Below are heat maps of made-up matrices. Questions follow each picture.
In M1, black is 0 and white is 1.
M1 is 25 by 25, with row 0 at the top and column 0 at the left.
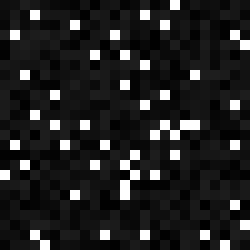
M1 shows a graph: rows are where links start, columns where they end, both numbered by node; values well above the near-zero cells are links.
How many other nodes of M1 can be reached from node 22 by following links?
2
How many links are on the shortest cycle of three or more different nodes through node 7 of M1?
5
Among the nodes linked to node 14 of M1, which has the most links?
node 23
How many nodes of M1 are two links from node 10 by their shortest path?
4
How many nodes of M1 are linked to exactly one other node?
8
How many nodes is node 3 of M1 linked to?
3
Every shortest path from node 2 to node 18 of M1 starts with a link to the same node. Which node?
node 16
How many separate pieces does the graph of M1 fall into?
5
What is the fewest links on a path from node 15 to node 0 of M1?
2
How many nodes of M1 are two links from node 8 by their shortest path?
4
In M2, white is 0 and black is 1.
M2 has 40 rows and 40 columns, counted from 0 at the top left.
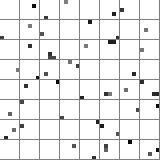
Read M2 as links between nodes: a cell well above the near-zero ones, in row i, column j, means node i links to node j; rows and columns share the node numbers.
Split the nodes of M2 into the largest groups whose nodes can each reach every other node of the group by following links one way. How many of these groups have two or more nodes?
6
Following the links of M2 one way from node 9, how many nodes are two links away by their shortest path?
2
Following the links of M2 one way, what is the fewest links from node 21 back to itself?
6
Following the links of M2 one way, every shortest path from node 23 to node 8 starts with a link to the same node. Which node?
node 27
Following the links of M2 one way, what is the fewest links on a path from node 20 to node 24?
7
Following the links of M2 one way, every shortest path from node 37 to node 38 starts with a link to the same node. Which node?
node 39
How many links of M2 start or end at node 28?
3
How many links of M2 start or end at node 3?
2
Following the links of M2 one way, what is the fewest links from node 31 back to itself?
3
